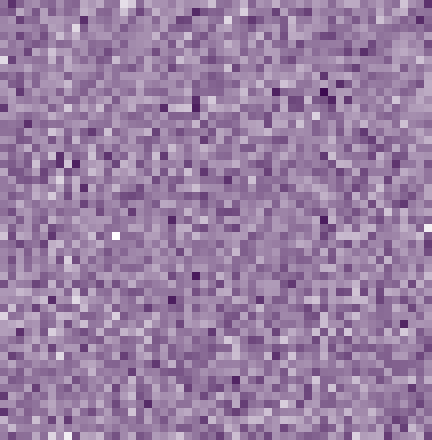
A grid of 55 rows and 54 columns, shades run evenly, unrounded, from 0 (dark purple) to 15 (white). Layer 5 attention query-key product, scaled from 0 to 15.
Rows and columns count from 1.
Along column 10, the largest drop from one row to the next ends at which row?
39
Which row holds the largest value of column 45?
55
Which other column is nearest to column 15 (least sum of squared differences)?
1
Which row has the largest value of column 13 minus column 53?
51
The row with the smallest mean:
44
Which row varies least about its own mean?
46
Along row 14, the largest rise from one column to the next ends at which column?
22
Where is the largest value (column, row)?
15, 30
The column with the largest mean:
7
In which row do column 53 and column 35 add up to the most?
8
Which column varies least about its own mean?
21
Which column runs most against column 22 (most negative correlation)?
10
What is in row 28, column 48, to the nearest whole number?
4
